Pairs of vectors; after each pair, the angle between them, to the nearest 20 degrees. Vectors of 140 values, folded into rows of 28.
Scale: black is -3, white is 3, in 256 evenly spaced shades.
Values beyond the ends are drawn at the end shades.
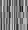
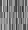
60 degrees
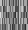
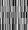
60 degrees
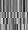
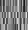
20 degrees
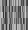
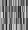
20 degrees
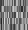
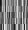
60 degrees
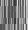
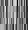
160 degrees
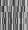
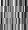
140 degrees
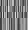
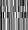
40 degrees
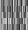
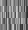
120 degrees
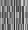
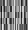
140 degrees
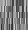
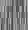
20 degrees
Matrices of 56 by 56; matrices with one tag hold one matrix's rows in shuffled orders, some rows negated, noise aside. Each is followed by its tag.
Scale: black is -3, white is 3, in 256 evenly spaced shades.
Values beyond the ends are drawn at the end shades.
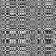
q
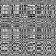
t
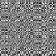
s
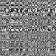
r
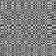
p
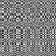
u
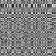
p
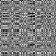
t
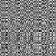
s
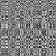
s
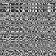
r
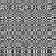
p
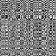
s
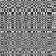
p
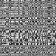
r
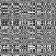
t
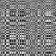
q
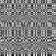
p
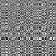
s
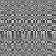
p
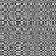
u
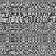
r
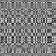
p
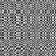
u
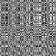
s
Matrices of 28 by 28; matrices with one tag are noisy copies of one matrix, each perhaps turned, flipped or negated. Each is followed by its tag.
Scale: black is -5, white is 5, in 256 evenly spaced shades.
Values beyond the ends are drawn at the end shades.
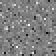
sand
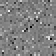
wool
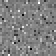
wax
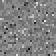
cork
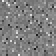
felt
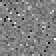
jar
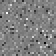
jar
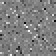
wool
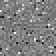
wax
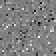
cork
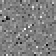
wool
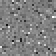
wax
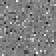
cork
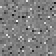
felt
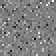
felt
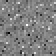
sand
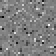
wax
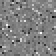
wax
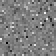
jar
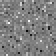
sand
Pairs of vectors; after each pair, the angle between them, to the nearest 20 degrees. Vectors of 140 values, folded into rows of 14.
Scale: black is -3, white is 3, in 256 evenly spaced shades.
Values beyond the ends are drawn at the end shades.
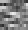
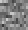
40 degrees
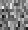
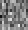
100 degrees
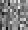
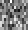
80 degrees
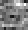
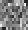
60 degrees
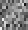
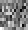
100 degrees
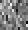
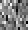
20 degrees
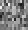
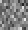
100 degrees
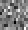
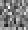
40 degrees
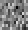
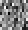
60 degrees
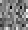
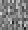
100 degrees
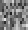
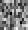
20 degrees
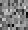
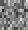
100 degrees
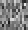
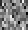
80 degrees
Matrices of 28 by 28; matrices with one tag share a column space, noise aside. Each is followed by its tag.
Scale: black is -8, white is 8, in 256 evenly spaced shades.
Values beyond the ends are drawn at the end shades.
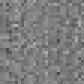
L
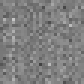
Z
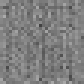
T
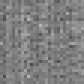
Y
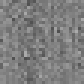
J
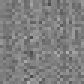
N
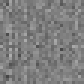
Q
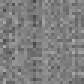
L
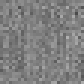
T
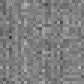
N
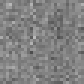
N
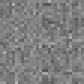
L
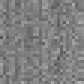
N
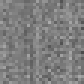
N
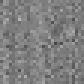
Y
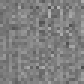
T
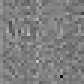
Y
